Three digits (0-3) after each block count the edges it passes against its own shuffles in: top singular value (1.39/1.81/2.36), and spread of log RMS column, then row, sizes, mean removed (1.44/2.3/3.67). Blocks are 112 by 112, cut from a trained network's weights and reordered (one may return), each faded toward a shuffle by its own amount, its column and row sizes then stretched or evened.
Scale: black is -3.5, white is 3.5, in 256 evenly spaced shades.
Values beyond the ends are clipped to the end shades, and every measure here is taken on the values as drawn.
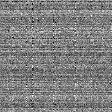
3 2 1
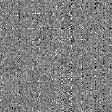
1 2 1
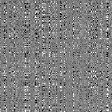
3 3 2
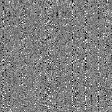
2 2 0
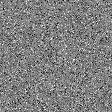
0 0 0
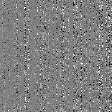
0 3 0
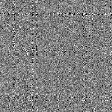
2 2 1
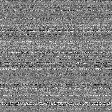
2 0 3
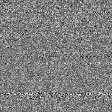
0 0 2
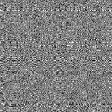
3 0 2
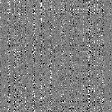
2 3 1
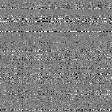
1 1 3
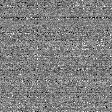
1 1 2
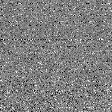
1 0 2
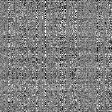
2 3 0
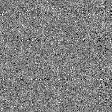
0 1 1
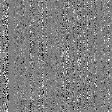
0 3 0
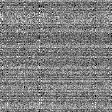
3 2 0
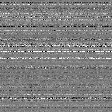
3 0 3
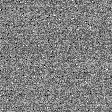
0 0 0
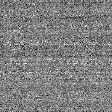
1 1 2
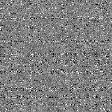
2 1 2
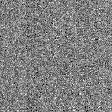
1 0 0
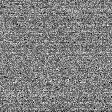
1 0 1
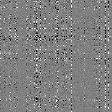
2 3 2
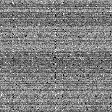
3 1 0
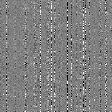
2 3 1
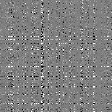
3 3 2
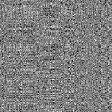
3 2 0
